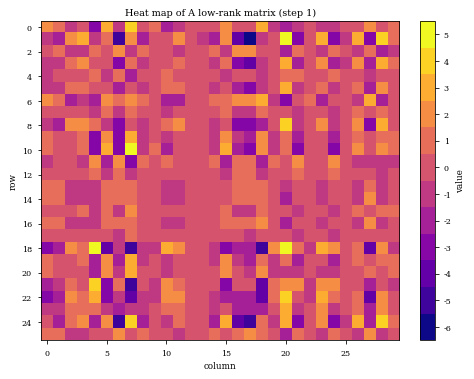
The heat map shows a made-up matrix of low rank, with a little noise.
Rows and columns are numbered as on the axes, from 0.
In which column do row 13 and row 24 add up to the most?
7
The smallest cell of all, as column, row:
17, 1
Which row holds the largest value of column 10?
18
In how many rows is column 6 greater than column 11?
9
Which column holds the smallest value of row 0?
4
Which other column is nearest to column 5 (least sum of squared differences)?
15
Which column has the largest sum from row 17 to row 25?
20
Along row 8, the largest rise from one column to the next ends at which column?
28
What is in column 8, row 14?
0
